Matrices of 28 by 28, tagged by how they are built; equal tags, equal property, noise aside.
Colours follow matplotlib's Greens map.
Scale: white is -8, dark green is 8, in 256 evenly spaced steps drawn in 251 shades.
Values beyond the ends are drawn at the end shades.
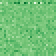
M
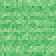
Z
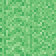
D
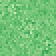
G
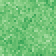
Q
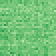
Z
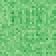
Z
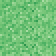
D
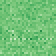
M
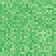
Z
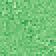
G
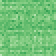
Z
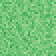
D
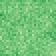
Q
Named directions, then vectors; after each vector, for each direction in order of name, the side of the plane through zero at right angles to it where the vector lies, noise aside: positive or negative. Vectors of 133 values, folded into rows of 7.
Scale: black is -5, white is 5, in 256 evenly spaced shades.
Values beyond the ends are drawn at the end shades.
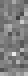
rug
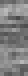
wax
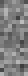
positive, positive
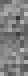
positive, positive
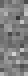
positive, positive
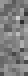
negative, negative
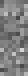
positive, positive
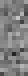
negative, negative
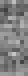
positive, negative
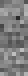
positive, positive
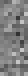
positive, positive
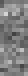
positive, positive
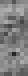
negative, positive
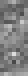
positive, negative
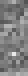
positive, negative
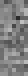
positive, positive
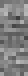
positive, positive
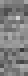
negative, negative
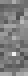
positive, negative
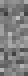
negative, negative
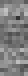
positive, positive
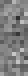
positive, positive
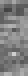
positive, negative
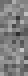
positive, positive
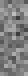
positive, positive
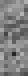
negative, positive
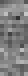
positive, positive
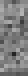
negative, positive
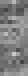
positive, negative
